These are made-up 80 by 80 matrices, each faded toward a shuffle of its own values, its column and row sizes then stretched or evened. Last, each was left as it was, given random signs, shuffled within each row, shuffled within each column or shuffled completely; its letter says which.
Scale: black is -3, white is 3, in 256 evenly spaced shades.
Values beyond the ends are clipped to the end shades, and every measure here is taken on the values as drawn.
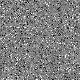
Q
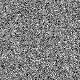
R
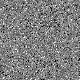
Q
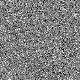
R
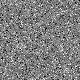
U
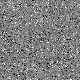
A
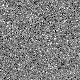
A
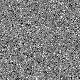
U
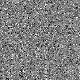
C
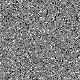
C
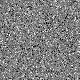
U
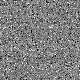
A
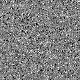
A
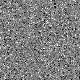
R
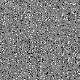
C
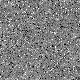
U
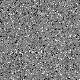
A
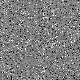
Q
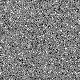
U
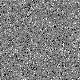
R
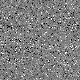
Q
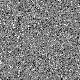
R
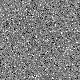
U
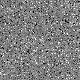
A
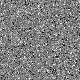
R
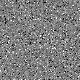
Q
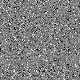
Q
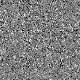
Q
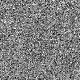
A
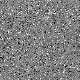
Q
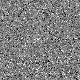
A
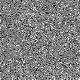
Q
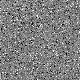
R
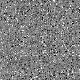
C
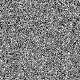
A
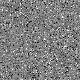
R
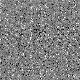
Q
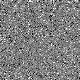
C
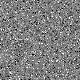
A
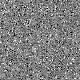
A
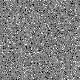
C
